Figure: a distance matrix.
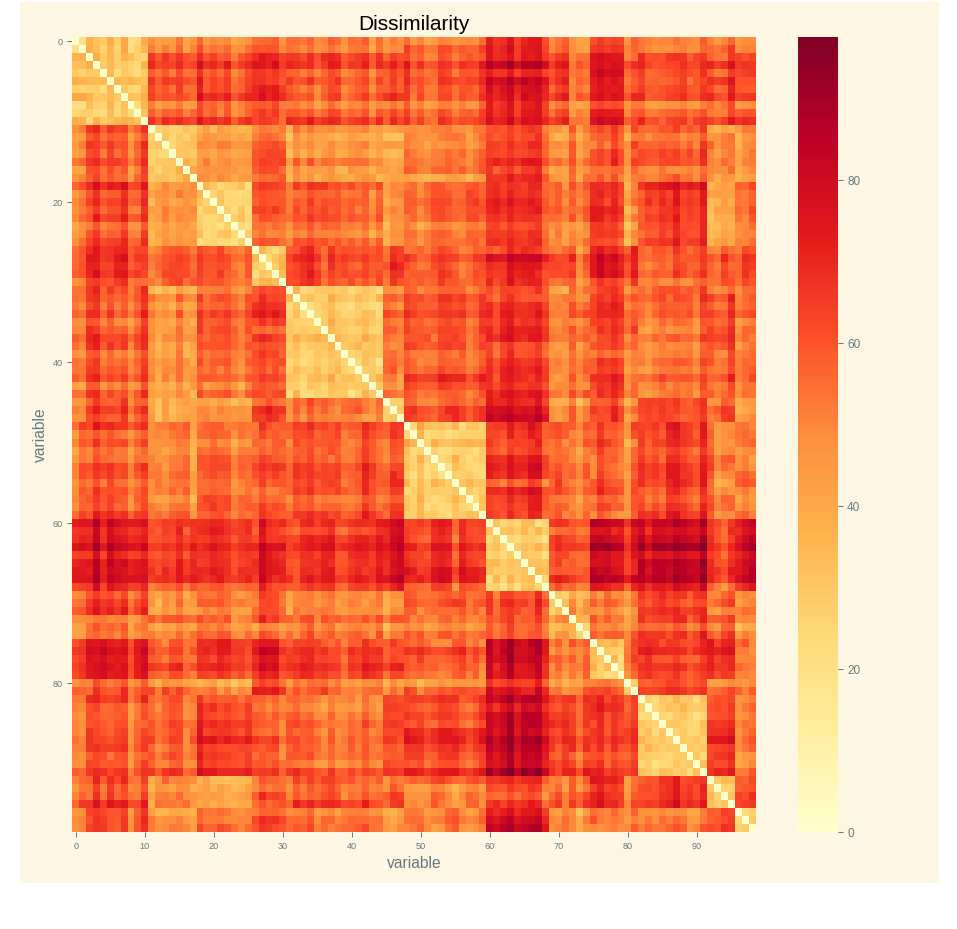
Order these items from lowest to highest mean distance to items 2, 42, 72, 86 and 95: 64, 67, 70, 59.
70, 59, 64, 67
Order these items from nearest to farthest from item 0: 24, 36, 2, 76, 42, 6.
6, 2, 24, 36, 42, 76
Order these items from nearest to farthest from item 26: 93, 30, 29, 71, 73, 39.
29, 30, 73, 93, 71, 39
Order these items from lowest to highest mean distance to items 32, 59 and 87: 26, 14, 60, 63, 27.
14, 26, 27, 60, 63
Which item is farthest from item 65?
91
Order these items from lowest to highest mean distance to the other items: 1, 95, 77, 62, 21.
1, 21, 95, 77, 62
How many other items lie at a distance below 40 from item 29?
4
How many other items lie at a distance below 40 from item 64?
8
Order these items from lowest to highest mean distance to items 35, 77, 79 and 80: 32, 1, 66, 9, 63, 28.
32, 1, 9, 28, 66, 63
